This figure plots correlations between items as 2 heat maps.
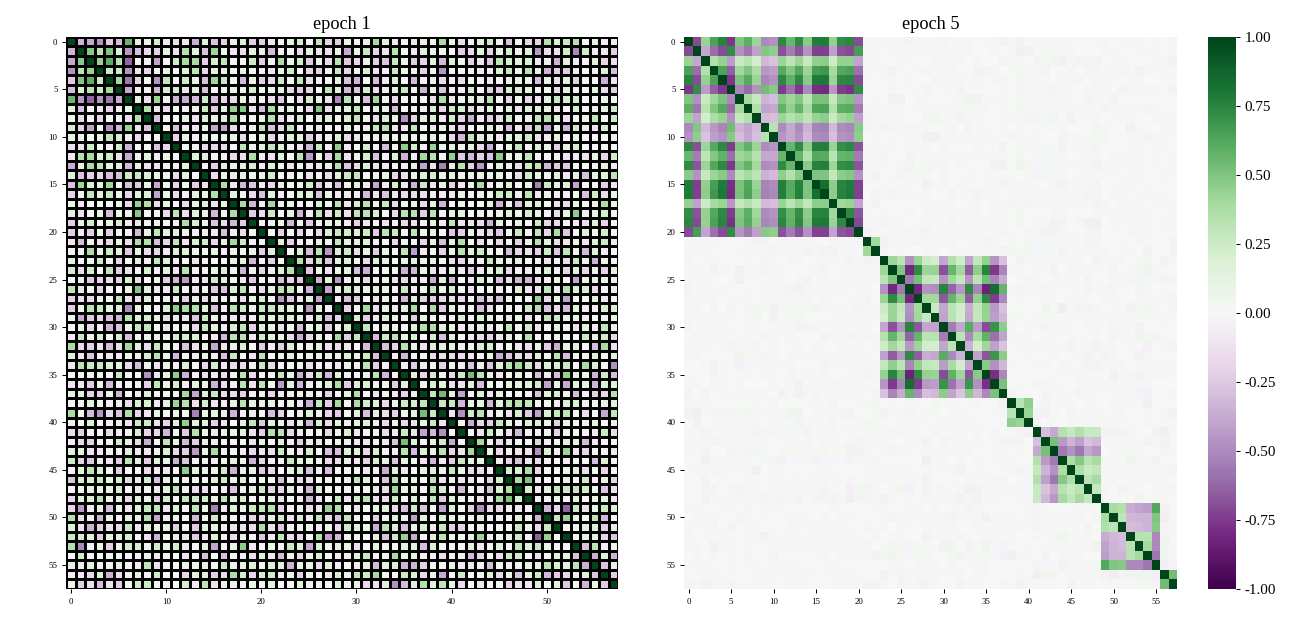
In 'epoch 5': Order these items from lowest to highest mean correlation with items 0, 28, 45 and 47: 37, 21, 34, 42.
42, 37, 21, 34
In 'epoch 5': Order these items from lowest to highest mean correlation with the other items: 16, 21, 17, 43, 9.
9, 43, 21, 17, 16
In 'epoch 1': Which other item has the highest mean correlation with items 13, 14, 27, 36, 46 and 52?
48
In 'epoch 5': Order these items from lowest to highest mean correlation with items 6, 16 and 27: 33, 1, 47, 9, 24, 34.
1, 9, 33, 47, 34, 24
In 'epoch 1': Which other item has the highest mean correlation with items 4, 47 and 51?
34
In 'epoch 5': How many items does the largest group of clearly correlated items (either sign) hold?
21
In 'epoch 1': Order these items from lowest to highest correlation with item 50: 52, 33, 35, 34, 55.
35, 33, 34, 55, 52
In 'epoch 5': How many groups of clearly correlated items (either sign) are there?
7
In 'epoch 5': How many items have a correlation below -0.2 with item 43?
6
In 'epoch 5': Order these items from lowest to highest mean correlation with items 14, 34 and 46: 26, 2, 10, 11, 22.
26, 10, 22, 2, 11
